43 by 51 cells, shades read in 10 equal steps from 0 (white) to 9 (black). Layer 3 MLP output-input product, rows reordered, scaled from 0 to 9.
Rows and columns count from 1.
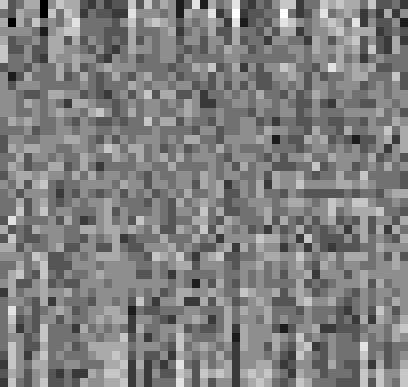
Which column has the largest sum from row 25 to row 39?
30
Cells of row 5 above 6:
4
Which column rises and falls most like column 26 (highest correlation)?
14
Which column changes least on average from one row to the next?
32
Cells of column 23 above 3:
29
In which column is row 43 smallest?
23
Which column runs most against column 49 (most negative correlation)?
45
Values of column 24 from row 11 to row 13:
6 3 3
